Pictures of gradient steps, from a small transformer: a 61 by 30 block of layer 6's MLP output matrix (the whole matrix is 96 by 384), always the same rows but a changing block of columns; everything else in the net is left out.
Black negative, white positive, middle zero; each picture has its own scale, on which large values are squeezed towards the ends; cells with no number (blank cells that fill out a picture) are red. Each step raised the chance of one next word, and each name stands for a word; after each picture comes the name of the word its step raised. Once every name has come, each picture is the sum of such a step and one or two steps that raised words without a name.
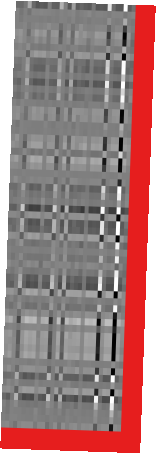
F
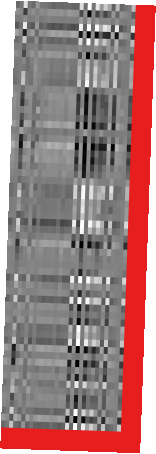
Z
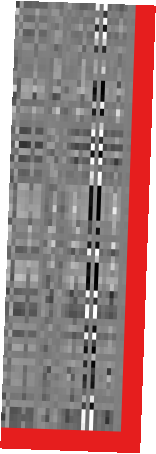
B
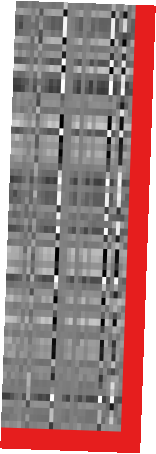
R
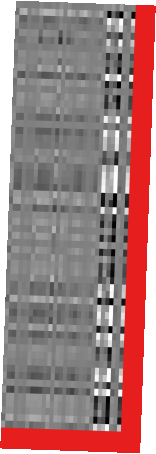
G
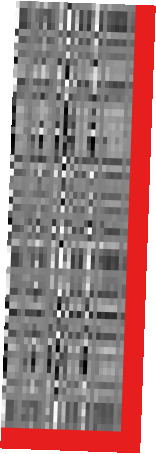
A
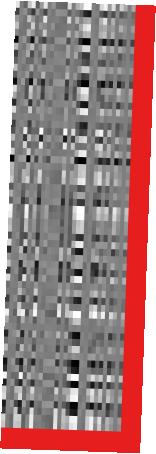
B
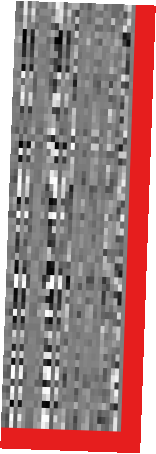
B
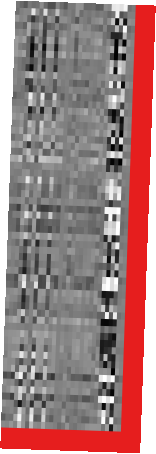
F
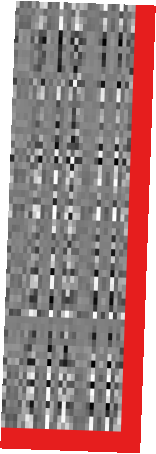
A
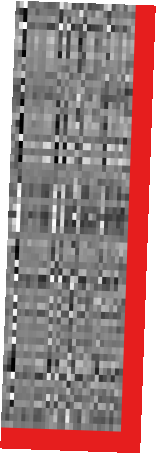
Z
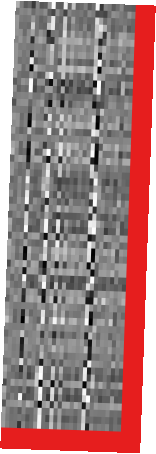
R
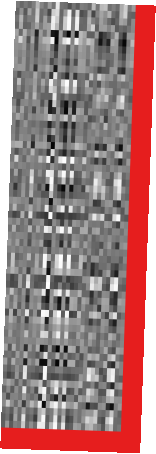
A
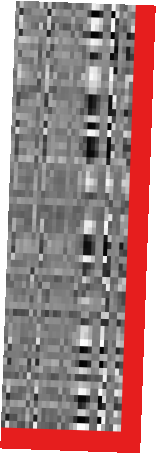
Z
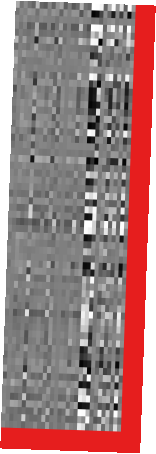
Z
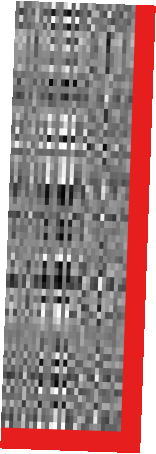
B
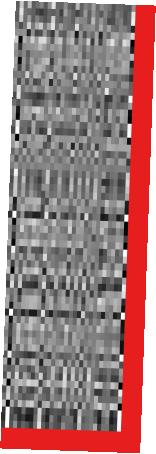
B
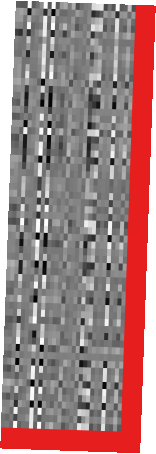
Z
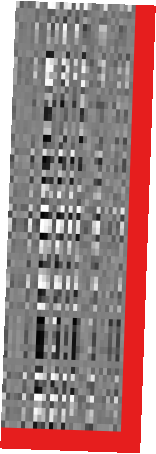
F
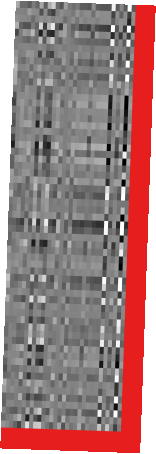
Z
